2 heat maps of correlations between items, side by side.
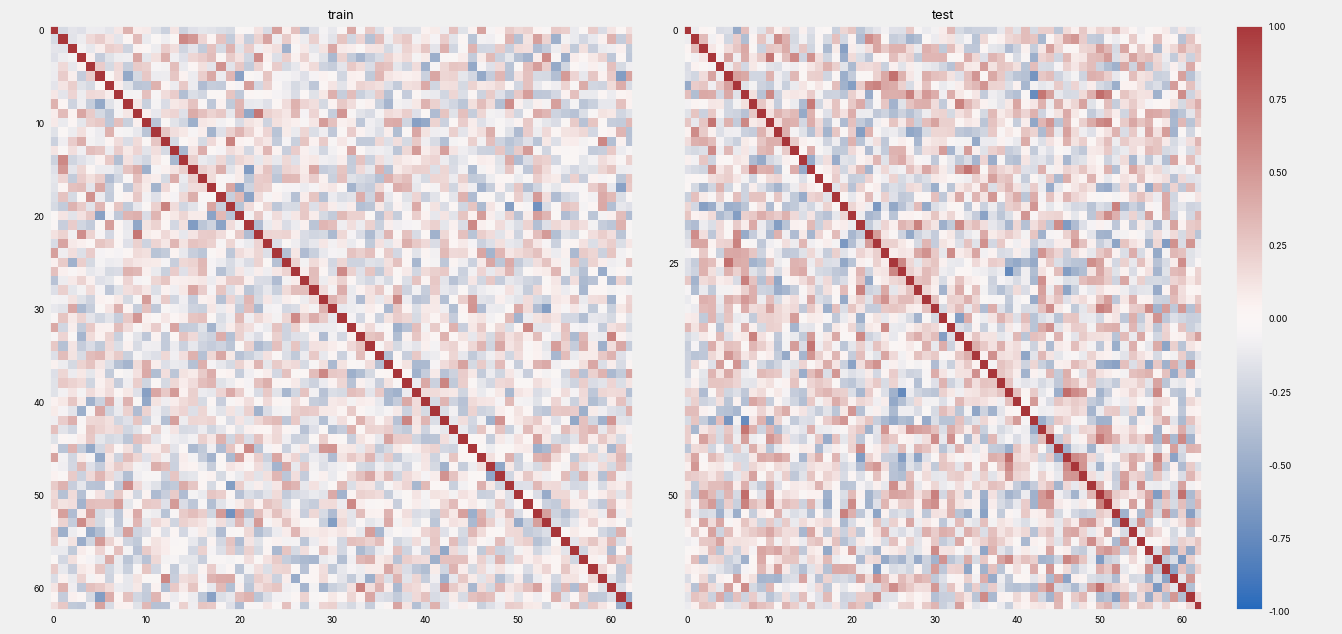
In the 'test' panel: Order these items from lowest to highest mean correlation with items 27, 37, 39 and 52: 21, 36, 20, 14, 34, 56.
14, 21, 36, 34, 20, 56
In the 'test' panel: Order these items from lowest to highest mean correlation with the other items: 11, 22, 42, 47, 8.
42, 22, 11, 47, 8
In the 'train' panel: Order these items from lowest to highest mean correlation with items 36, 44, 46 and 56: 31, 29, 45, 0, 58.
45, 31, 0, 29, 58
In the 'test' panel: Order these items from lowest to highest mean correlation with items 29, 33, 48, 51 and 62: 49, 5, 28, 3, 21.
5, 49, 28, 21, 3
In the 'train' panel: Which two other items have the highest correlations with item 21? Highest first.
45, 6
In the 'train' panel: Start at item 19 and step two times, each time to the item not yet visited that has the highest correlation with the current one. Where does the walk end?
59
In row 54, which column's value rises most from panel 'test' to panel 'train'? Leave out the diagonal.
61
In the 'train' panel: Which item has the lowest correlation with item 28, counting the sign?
57
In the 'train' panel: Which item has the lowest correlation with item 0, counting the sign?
27
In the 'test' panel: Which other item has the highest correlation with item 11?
1
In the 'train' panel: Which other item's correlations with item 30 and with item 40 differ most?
10
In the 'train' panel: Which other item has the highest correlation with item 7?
51
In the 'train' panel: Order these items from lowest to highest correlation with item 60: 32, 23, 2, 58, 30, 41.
30, 41, 2, 58, 32, 23
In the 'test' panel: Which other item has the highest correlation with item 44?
50
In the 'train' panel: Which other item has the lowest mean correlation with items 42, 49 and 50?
12
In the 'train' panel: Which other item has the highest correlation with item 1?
14
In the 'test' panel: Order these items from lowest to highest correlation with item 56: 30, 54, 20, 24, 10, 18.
24, 18, 54, 10, 20, 30
